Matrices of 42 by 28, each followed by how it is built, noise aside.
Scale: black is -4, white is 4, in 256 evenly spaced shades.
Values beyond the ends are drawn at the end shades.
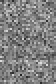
blocks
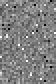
sparse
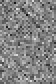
Toeplitz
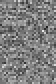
blocks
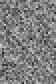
Toeplitz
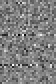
uneven rows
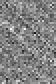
Toeplitz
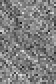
Toeplitz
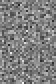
repeating rows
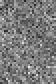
Toeplitz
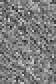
Toeplitz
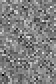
Toeplitz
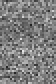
blocks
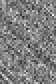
Toeplitz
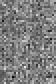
blocks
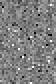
sparse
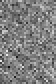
Toeplitz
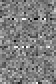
uneven rows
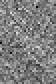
Toeplitz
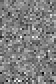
uneven rows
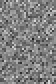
Hankel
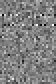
uneven rows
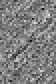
Hankel
